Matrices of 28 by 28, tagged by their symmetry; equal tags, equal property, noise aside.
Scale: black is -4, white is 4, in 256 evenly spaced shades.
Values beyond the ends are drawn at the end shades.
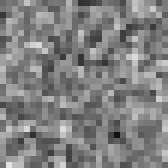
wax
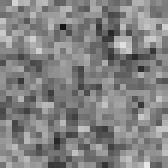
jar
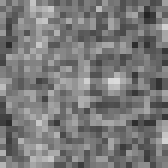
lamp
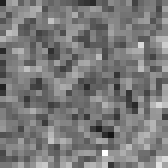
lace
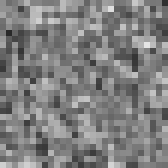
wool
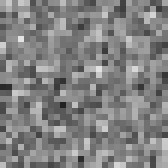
jar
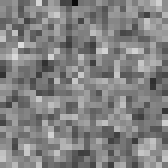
lace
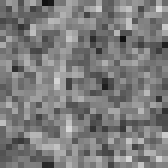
lamp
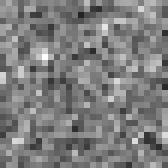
wax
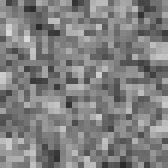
wool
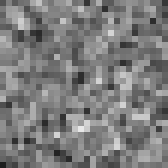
lace
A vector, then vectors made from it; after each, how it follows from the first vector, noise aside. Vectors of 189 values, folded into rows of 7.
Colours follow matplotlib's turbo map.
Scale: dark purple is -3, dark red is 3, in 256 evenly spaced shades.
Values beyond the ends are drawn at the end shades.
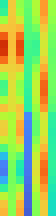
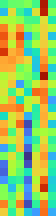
copied.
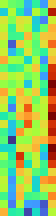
wrapped around, negated.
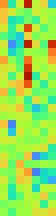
reversed, negated, partly zeroed.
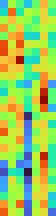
copied.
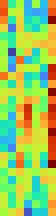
wrapped around, negated.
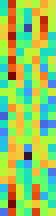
wrapped around, negated.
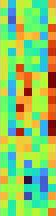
wrapped around, negated.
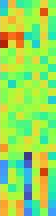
partly zeroed.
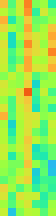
reversed, negated, shrunk.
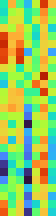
copied.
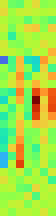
wrapped around, partly zeroed.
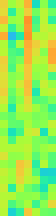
reversed, negated, shrunk.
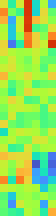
reversed, negated, partly zeroed.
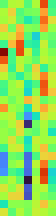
partly zeroed.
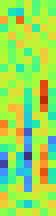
partly zeroed.
